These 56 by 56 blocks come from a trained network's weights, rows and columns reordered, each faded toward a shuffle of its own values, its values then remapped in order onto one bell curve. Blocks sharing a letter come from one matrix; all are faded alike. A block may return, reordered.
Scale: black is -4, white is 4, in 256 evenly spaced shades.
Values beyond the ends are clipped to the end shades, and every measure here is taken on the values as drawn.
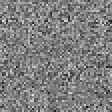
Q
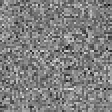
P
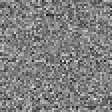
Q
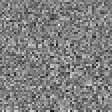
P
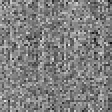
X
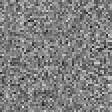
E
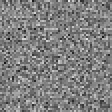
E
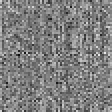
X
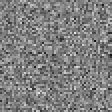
P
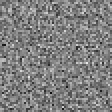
E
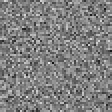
P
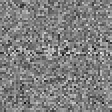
Q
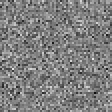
Q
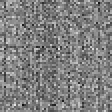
X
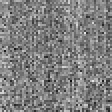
X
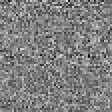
Q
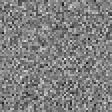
E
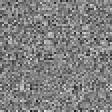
P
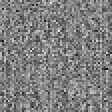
X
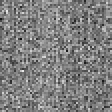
X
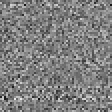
Q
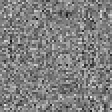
E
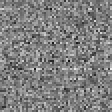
Q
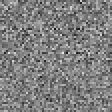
Q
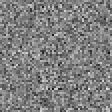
P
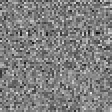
P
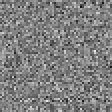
P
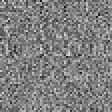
E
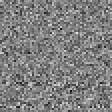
Q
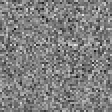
Q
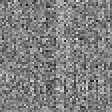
X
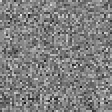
P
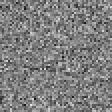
Q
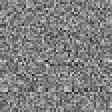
P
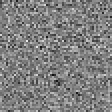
P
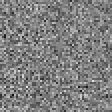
E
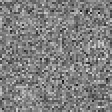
E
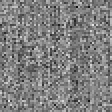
X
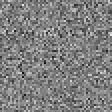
P
